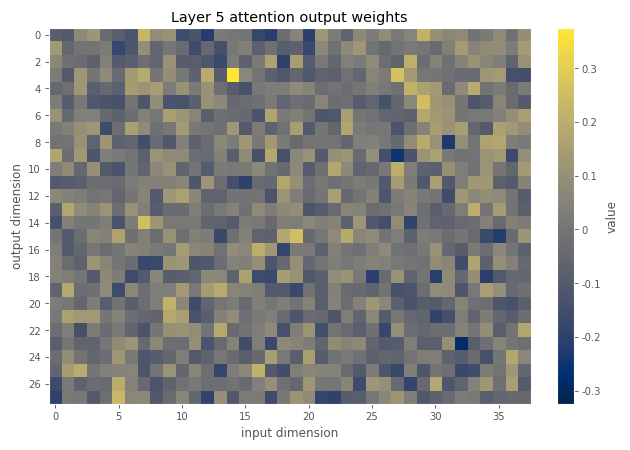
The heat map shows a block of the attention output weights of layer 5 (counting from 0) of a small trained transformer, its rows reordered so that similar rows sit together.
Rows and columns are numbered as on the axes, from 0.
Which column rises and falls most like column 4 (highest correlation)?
15
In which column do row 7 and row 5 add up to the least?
4
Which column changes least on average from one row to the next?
24
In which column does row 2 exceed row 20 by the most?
28
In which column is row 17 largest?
33
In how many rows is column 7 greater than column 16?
13
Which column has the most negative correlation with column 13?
21
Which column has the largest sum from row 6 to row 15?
19
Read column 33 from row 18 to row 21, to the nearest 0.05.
0.1 0 0 -0.05
